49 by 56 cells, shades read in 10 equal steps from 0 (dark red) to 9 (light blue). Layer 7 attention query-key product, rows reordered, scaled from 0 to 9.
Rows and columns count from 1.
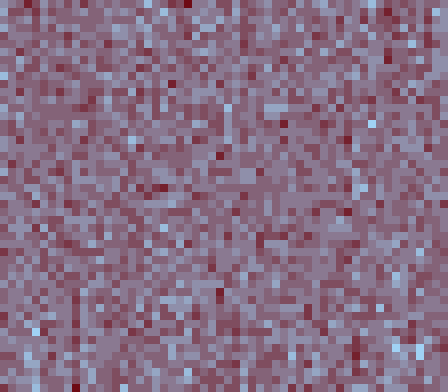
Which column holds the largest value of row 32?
53
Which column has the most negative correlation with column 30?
5
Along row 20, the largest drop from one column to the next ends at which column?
28
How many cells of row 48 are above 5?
14
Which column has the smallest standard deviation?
2
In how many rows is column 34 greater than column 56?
18
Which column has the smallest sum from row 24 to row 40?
10
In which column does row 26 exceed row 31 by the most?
22
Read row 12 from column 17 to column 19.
7 2 4
